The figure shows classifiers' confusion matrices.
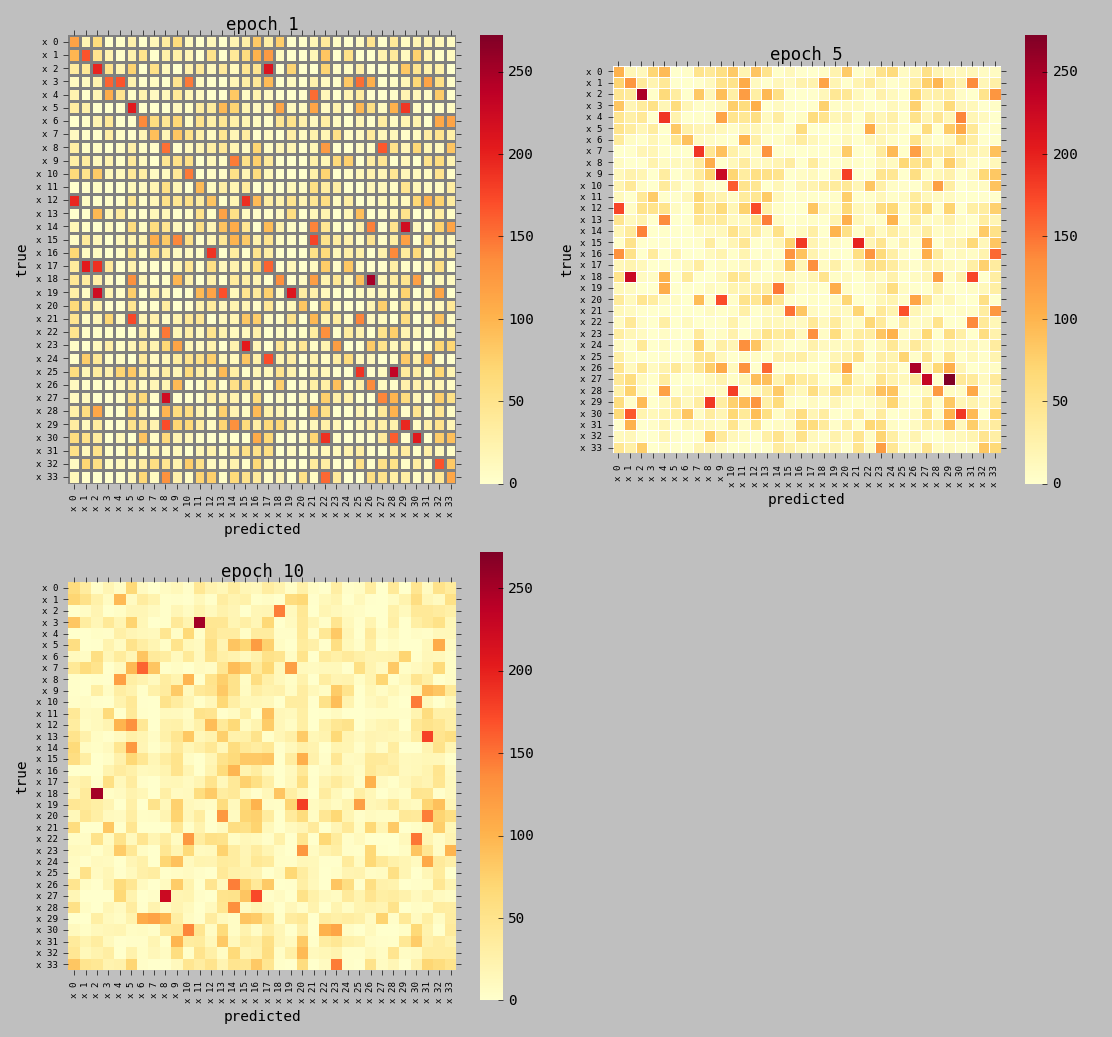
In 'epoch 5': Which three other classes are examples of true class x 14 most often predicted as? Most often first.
x 2, x 19, x 32
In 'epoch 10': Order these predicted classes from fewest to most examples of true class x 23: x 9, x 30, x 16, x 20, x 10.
x 9, x 16, x 10, x 30, x 20
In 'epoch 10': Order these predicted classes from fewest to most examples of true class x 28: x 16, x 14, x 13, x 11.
x 11, x 16, x 13, x 14
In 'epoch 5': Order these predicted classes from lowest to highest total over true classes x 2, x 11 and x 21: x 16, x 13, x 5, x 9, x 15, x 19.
x 5, x 19, x 16, x 9, x 15, x 13
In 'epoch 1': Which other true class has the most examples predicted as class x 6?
x 30
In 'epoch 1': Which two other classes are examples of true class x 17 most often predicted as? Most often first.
x 1, x 2
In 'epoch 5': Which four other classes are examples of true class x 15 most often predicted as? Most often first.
x 21, x 16, x 27, x 33
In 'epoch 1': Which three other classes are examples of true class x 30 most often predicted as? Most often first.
x 22, x 28, x 16
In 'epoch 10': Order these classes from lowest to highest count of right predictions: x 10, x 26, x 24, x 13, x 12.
x 10, x 24, x 26, x 13, x 12
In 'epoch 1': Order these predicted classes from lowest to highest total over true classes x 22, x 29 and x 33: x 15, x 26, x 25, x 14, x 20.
x 25, x 20, x 26, x 15, x 14
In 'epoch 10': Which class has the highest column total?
x 20
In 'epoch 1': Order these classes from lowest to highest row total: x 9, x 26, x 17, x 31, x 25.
x 31, x 26, x 9, x 17, x 25
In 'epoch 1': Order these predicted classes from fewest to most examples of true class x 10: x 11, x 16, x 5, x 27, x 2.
x 11, x 27, x 5, x 16, x 2
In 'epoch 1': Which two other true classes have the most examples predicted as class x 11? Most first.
x 19, x 33
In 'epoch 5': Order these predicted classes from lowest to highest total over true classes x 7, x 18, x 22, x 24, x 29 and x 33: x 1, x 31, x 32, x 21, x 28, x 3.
x 3, x 21, x 32, x 28, x 1, x 31
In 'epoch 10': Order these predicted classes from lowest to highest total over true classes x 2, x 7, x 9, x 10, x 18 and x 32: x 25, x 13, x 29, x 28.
x 29, x 25, x 28, x 13
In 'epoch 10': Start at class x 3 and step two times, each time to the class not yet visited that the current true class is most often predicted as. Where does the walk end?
x 17
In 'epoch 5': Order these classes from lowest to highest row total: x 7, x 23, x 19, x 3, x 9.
x 19, x 3, x 23, x 7, x 9
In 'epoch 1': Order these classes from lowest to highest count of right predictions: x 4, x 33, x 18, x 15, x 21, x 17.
x 4, x 15, x 21, x 33, x 18, x 17
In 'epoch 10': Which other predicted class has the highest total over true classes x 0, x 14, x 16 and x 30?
x 5
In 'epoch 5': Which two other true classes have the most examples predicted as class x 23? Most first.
x 33, x 28
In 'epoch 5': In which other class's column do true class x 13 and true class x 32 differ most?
x 4
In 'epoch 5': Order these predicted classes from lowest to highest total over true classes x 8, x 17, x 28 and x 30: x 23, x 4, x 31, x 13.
x 13, x 4, x 23, x 31
